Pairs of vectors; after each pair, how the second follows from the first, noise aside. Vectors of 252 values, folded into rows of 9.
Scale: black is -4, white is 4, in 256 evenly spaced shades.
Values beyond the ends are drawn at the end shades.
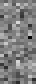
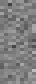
wrapped around, shrunk.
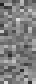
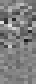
wrapped around, negated, partly zeroed.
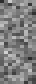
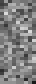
reversed.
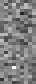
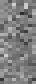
partly zeroed.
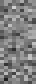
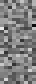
shuffled.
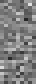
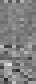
reversed, negated, partly zeroed.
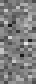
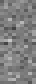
reversed, shrunk.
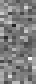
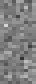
reversed, shrunk.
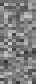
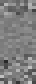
partly zeroed.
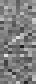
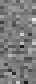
partly zeroed.
